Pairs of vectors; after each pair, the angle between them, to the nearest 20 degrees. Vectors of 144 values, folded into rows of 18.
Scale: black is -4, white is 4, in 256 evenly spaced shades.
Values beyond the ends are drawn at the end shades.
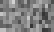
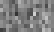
140 degrees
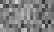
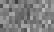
160 degrees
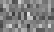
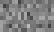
160 degrees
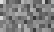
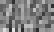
80 degrees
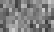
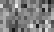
160 degrees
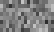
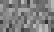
20 degrees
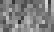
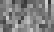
20 degrees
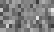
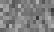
160 degrees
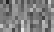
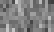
100 degrees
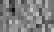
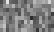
80 degrees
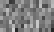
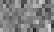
80 degrees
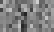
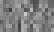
140 degrees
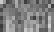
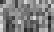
160 degrees
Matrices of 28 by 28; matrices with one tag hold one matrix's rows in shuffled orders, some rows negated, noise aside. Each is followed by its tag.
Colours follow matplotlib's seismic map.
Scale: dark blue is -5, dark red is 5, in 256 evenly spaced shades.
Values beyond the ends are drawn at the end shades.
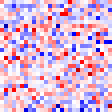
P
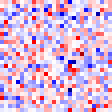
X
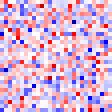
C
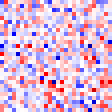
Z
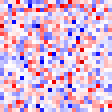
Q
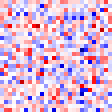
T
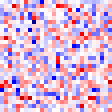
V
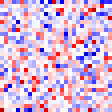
Z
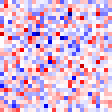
Q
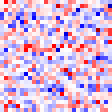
P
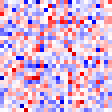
Q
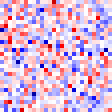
C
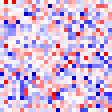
P
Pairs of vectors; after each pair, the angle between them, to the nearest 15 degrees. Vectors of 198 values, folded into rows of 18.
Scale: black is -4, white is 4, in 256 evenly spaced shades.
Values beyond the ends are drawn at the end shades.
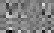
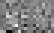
45 degrees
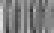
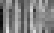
165 degrees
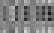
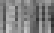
60 degrees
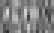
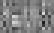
60 degrees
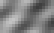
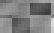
90 degrees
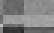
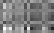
120 degrees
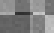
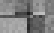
75 degrees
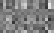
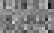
165 degrees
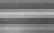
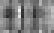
105 degrees
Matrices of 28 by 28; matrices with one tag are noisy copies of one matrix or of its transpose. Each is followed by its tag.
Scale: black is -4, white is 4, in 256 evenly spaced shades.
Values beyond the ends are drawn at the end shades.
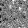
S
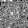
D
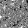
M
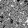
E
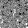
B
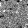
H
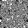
H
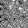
S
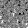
B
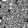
H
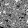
M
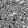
B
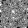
D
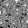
M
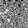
S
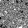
E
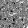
B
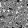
H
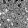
S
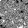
E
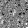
B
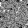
H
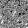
B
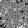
E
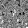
B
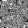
H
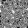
D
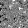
S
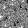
M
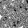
M
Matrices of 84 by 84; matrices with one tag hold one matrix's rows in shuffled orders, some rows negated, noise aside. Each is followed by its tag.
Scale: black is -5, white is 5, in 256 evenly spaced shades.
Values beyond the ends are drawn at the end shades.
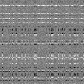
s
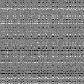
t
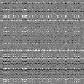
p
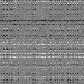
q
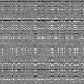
s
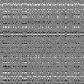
p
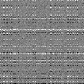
q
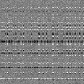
t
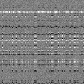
s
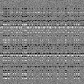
p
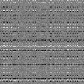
q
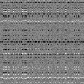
p
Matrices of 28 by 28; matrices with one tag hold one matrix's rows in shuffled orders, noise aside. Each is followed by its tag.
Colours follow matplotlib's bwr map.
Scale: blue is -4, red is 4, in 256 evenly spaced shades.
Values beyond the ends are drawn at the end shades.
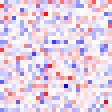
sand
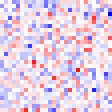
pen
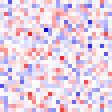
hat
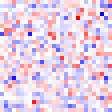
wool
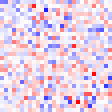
pen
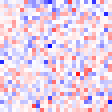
pen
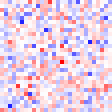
hat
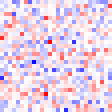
sand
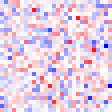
pen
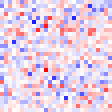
sand
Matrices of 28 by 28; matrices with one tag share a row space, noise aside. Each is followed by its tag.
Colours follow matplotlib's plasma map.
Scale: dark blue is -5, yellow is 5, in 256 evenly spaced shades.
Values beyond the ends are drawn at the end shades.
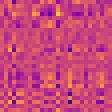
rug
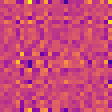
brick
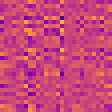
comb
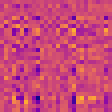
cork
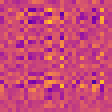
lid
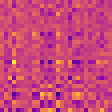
rug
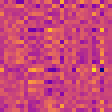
lid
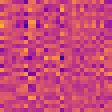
comb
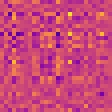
rug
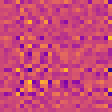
brick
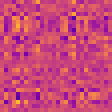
cork
